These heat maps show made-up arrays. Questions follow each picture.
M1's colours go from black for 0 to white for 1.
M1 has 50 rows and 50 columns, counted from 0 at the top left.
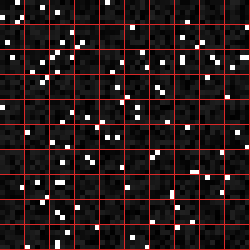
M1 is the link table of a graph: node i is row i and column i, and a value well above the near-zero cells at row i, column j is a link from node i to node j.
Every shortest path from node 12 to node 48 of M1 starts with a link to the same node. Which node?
node 36
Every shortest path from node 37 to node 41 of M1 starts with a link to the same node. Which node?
node 25
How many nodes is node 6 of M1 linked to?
1
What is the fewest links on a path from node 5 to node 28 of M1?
4
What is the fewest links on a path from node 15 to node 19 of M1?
4
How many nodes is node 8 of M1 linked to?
4
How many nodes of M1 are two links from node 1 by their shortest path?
3
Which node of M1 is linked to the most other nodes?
node 11
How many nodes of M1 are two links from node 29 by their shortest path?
3
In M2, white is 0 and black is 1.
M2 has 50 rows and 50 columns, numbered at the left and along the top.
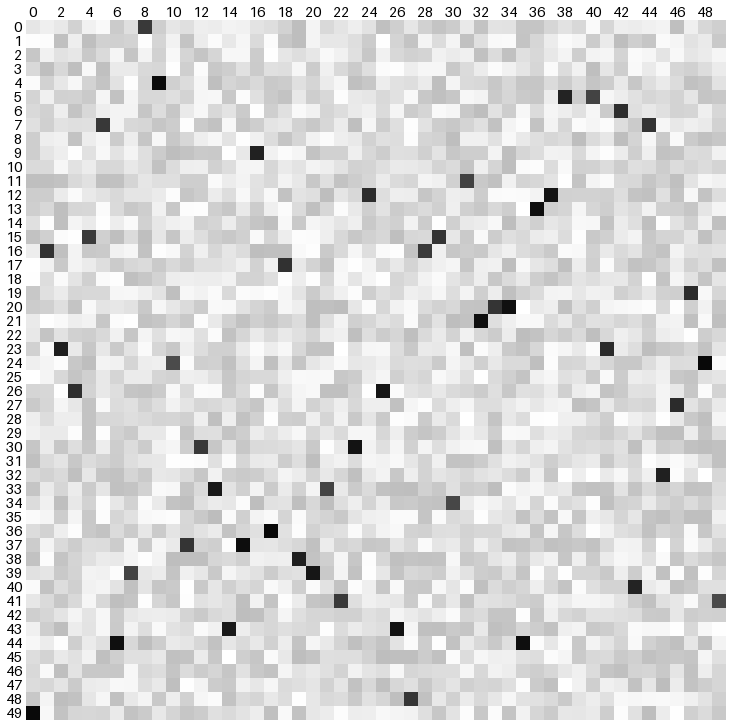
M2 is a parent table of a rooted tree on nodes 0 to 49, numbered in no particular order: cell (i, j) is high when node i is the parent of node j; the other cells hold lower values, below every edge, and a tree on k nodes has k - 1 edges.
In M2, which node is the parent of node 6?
44
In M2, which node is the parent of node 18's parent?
36
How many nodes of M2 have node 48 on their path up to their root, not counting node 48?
2
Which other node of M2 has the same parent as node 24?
37
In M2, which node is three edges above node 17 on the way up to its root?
33
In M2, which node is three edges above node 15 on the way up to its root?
30
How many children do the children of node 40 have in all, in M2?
2
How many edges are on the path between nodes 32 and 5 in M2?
6
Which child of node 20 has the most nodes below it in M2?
34
